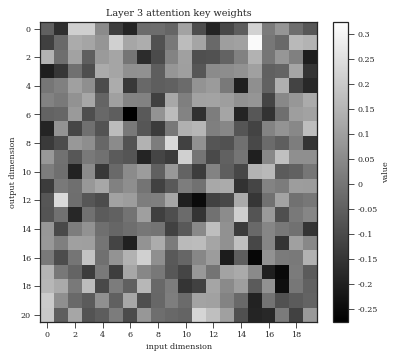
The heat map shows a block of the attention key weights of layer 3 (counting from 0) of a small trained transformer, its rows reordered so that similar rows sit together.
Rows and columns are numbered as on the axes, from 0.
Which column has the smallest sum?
8
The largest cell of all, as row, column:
1, 15
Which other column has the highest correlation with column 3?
16
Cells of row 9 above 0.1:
2
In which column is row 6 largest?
9
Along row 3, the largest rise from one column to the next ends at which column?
4
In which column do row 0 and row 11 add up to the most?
3
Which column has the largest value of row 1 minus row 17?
5
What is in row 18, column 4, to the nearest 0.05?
-0.1
